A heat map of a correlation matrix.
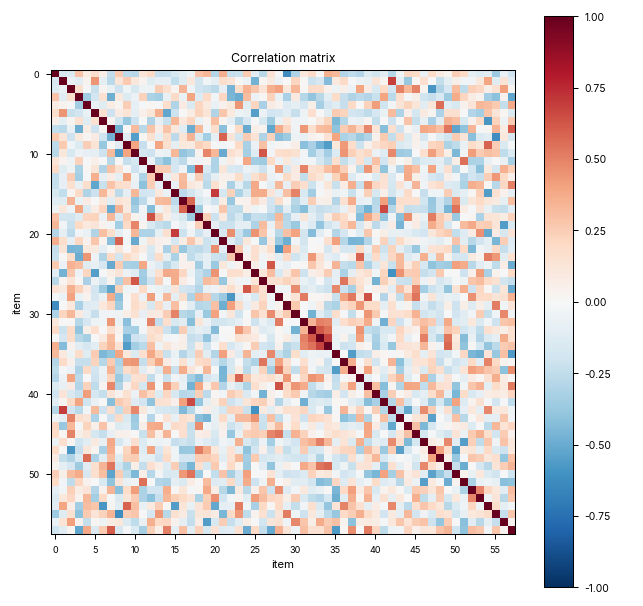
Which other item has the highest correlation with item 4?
48
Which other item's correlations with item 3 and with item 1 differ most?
42
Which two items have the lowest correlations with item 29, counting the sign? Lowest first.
0, 21
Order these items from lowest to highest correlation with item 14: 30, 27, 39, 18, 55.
55, 27, 18, 30, 39
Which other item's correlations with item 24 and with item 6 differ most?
27
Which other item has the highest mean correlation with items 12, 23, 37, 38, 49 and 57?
7
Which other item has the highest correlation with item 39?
28
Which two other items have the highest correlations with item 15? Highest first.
20, 30
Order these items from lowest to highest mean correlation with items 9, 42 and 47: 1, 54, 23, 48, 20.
20, 23, 48, 1, 54
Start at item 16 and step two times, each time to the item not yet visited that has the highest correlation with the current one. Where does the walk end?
41
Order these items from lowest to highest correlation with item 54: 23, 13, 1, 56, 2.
56, 2, 13, 1, 23
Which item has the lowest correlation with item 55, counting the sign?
8
